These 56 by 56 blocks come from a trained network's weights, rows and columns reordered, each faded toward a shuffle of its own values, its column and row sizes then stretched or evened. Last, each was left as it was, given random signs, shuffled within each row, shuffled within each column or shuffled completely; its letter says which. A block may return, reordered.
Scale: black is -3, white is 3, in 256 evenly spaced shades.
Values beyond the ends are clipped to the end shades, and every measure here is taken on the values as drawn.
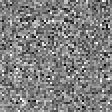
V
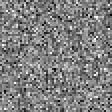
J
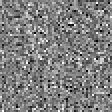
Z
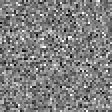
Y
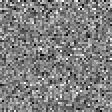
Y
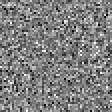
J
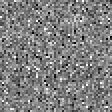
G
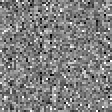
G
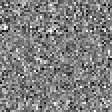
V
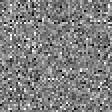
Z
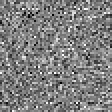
Y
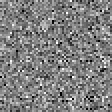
Z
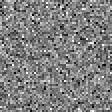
J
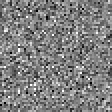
G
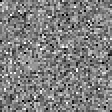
J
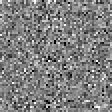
V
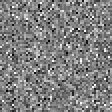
G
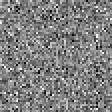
V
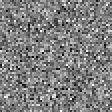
Y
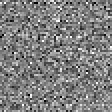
Z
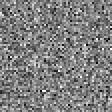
Y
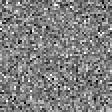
J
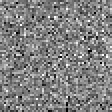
V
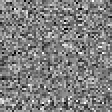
Z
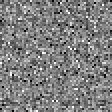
J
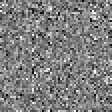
V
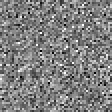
G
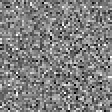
V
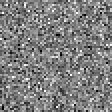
J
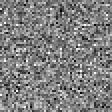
Z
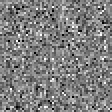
V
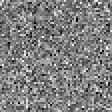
G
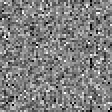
G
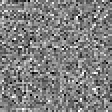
Z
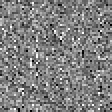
G
